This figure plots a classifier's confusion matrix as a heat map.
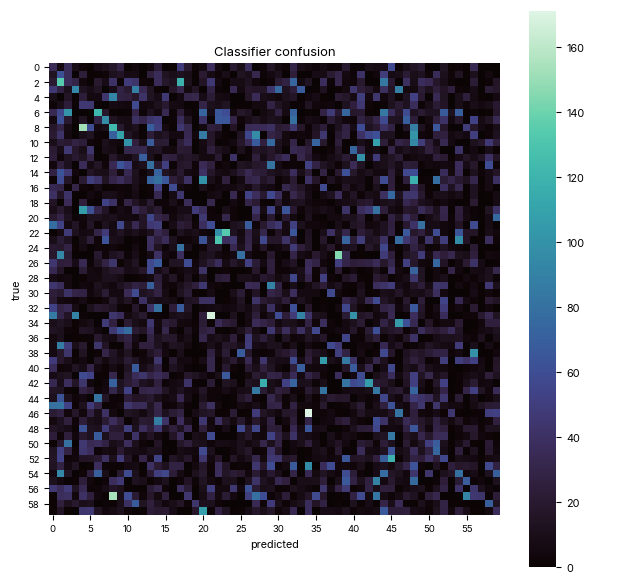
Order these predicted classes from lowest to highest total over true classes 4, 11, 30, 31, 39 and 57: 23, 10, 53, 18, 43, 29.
53, 23, 29, 18, 10, 43
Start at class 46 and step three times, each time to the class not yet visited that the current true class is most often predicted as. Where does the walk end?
14
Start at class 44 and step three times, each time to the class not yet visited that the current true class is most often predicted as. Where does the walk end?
1
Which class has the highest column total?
48
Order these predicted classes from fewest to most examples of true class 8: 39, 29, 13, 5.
39, 29, 5, 13
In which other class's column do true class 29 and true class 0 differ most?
13
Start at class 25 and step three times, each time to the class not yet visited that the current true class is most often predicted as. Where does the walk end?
26
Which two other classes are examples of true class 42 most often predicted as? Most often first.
28, 39
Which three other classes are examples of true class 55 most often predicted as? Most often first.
43, 48, 39
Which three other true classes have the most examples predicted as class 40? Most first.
33, 11, 42
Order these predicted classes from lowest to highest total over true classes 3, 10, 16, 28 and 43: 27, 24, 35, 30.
24, 35, 30, 27
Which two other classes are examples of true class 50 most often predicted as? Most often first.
2, 51
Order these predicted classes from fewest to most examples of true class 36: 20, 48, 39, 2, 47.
2, 47, 20, 48, 39
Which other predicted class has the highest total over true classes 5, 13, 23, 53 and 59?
20
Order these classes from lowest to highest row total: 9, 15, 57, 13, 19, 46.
46, 13, 19, 9, 57, 15
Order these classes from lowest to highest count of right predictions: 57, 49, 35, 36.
36, 49, 57, 35
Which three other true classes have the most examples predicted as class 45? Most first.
52, 49, 17
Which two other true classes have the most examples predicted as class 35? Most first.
10, 57
